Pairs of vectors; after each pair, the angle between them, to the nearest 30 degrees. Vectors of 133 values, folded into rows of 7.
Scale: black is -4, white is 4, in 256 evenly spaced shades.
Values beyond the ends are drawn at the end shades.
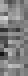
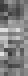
150 degrees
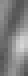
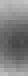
120 degrees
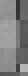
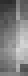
120 degrees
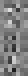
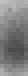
90 degrees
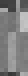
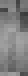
120 degrees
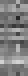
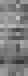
150 degrees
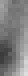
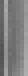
60 degrees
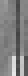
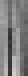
90 degrees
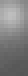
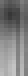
150 degrees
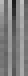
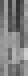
120 degrees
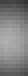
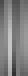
60 degrees
